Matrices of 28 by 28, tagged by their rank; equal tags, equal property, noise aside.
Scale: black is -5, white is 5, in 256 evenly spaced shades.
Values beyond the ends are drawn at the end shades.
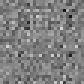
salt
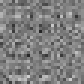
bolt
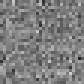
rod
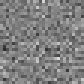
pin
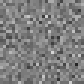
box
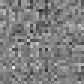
pin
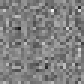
salt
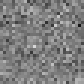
box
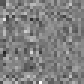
salt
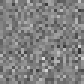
rod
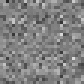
bolt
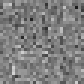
box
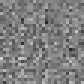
rod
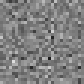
pin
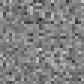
box
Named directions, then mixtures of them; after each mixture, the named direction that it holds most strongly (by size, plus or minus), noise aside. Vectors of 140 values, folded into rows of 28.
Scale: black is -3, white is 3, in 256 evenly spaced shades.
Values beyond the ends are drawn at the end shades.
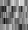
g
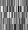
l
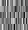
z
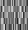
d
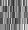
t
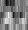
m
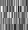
l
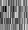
t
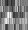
m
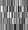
l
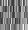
t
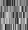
d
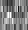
l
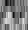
m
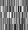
l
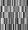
d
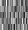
z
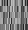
t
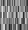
d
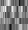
g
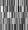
l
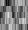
m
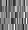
z
